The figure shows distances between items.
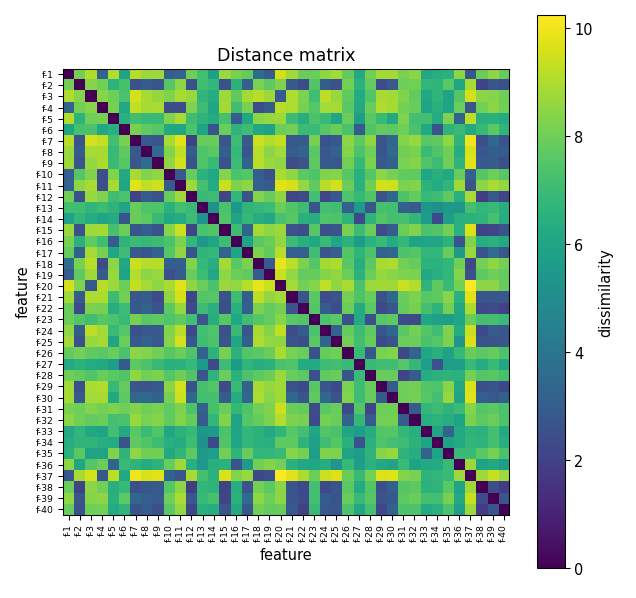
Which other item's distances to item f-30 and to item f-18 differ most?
f-37
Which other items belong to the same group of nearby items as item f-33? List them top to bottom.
f-35
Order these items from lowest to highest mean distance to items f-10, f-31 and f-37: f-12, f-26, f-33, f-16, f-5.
f-26, f-33, f-16, f-12, f-5
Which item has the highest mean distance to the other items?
f-20
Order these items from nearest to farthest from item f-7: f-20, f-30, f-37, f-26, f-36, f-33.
f-30, f-36, f-33, f-26, f-20, f-37
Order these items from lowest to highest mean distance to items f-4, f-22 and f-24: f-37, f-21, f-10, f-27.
f-21, f-10, f-27, f-37
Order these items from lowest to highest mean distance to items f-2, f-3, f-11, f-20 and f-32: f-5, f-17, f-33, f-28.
f-33, f-28, f-17, f-5
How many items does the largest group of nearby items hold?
16
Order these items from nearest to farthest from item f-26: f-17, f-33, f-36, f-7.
f-33, f-36, f-17, f-7
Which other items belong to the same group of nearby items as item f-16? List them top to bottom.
f-5, f-36
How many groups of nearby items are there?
7
